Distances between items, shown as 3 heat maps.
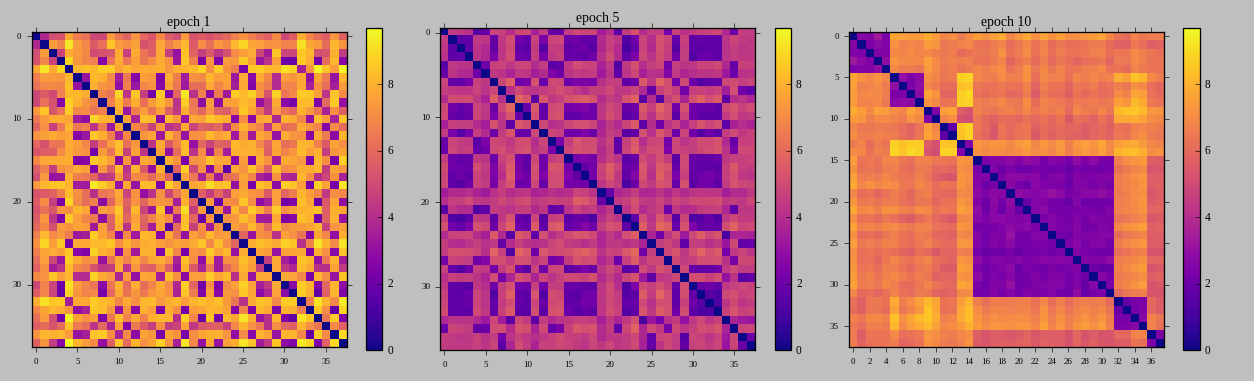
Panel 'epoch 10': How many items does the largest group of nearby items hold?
17
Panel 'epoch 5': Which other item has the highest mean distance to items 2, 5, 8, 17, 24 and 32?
20
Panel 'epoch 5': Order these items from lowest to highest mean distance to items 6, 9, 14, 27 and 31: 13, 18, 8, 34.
18, 13, 34, 8
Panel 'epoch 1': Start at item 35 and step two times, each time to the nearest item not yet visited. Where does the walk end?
9
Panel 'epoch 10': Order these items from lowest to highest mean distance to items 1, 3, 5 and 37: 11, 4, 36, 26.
4, 36, 26, 11
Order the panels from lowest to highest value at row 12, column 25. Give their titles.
epoch 5, epoch 10, epoch 1
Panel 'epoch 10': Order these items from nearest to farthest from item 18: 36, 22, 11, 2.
22, 36, 11, 2
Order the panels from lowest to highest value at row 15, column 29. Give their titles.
epoch 10, epoch 1, epoch 5
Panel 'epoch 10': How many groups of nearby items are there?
8
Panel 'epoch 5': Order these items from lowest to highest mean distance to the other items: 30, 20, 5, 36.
30, 5, 36, 20
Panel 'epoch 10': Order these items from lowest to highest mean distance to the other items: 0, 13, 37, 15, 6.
15, 37, 6, 0, 13
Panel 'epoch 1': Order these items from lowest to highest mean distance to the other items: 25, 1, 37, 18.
37, 18, 1, 25
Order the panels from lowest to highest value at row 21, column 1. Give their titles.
epoch 5, epoch 1, epoch 10
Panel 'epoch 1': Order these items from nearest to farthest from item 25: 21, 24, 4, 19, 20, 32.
4, 32, 24, 21, 19, 20
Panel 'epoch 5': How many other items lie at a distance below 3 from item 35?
7
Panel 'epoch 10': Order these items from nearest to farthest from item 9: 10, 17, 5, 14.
10, 14, 17, 5
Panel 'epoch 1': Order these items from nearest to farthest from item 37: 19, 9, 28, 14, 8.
8, 28, 9, 19, 14
